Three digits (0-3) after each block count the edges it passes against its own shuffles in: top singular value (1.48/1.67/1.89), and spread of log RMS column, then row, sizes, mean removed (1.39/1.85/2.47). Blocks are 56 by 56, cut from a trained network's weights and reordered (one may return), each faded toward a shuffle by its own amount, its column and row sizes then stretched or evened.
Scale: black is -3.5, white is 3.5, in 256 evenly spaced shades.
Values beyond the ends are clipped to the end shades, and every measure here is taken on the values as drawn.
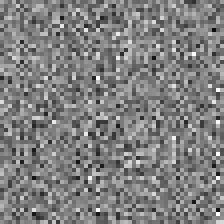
3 2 1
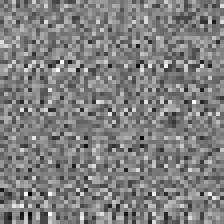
3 0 3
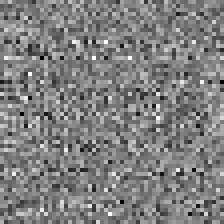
2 0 3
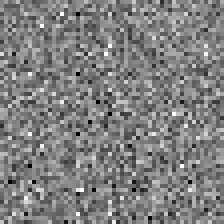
0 1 1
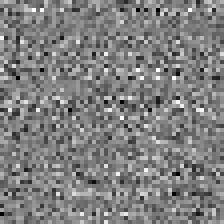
1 1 3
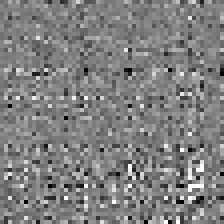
0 3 3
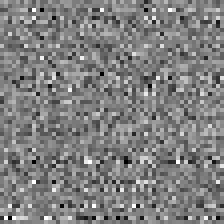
1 0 3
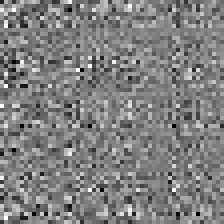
3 3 3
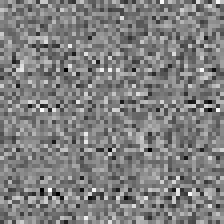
3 0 3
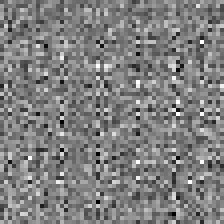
3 3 1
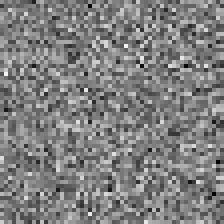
2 0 1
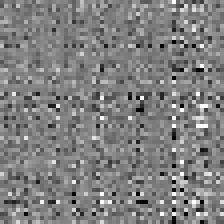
2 3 3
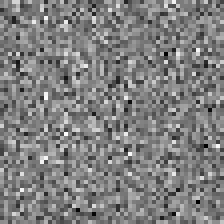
1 2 1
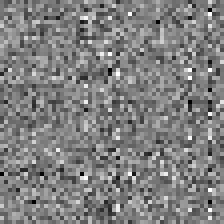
1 2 1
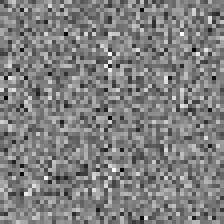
1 1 1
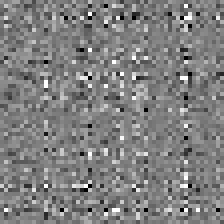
2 3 3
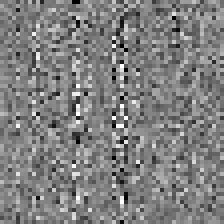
3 3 0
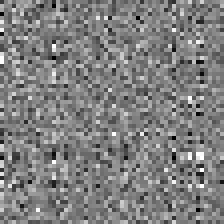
3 3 1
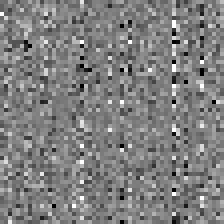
2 3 1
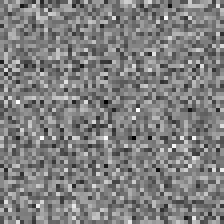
2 0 2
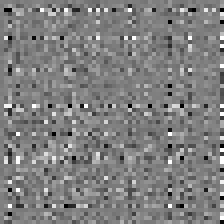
2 3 3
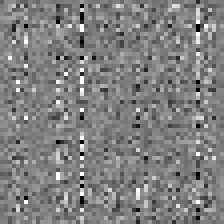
3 3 2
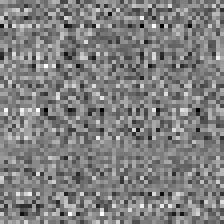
3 0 3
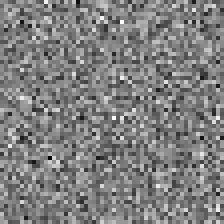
1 1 1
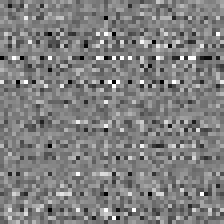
2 1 3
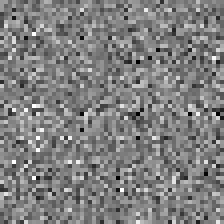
0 1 2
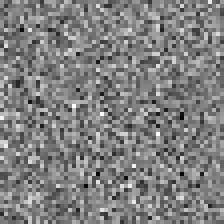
0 1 0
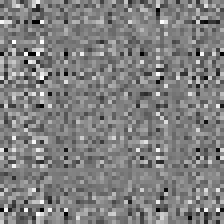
3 3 3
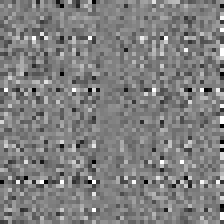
0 3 2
